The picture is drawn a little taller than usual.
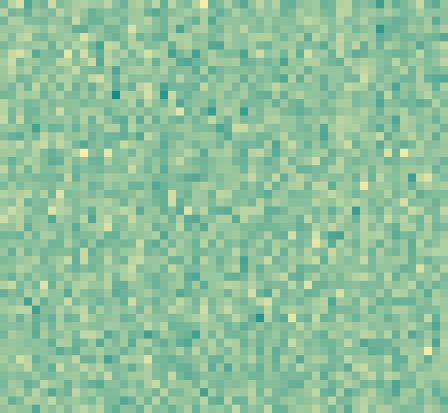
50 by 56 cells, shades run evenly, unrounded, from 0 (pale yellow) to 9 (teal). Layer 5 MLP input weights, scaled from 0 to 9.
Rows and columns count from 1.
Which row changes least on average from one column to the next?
40
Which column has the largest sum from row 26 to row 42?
25
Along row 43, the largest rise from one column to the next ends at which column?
55
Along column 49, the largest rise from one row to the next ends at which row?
20
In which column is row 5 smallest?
11
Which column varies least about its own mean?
47
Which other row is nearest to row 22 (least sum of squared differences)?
31
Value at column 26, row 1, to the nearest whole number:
0
